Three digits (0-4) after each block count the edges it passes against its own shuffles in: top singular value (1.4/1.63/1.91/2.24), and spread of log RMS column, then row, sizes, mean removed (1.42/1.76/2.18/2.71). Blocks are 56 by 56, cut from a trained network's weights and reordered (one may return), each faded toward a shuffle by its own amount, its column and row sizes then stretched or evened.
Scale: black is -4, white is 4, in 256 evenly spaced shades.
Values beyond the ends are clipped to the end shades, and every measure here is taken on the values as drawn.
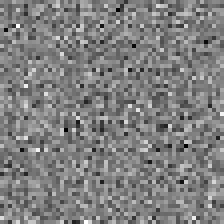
2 0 2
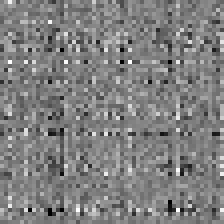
3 2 4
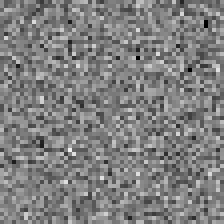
2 0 0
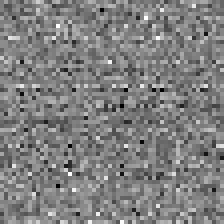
0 0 2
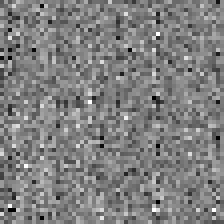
0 3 0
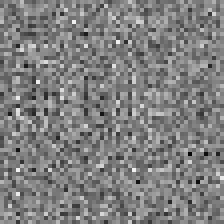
3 1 1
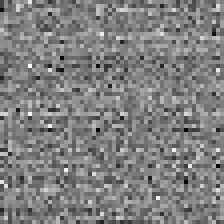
1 3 2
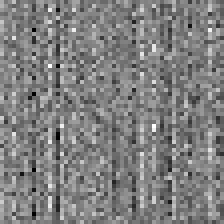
4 4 0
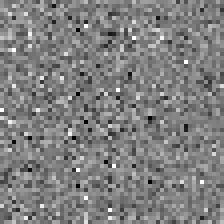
0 1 0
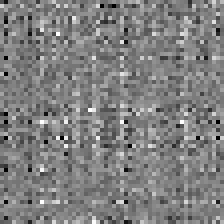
3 2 4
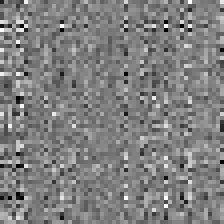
4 4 2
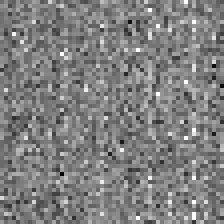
1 2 0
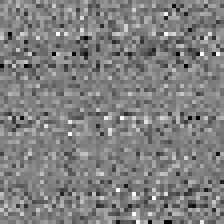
0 0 4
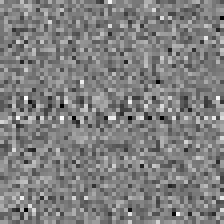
2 1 2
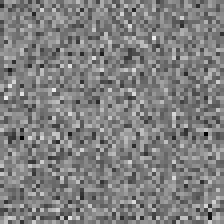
2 3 0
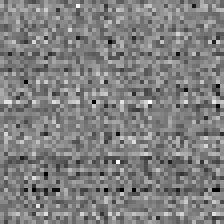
2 2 3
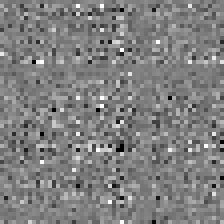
0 3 4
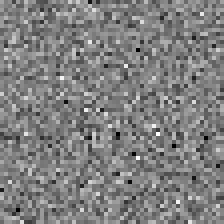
0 0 1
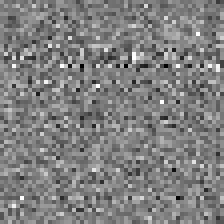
2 0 3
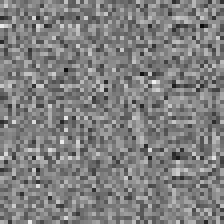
3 1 2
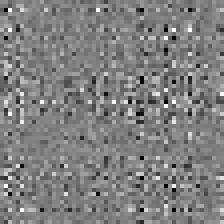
3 3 4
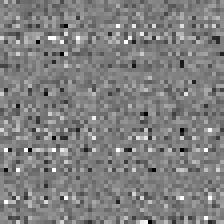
0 2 4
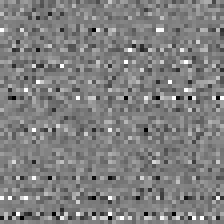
2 0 4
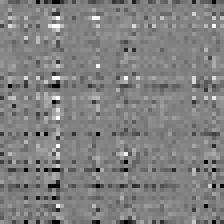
4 4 3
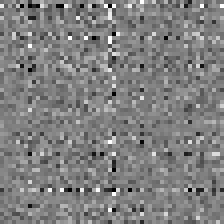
2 3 3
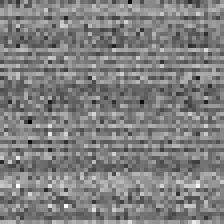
4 2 0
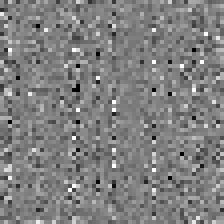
0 4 1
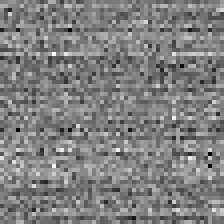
3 1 1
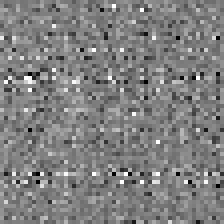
1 0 4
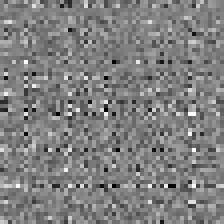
3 2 4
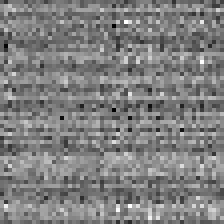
4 3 0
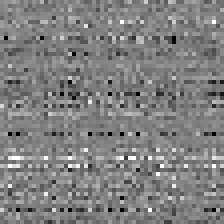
3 2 4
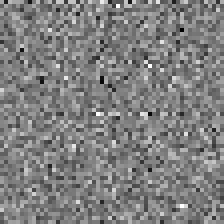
2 1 1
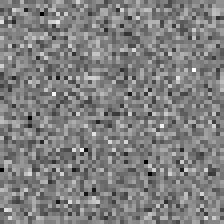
0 0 2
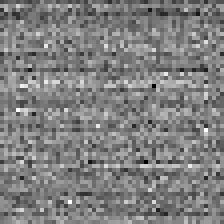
3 1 2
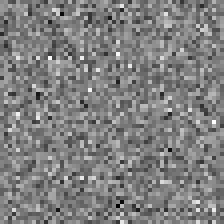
0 2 0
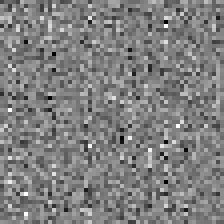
0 3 1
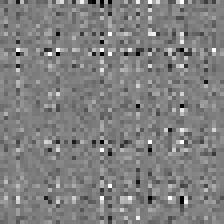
3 4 3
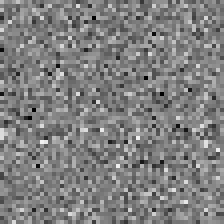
1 0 1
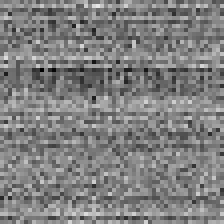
4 1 2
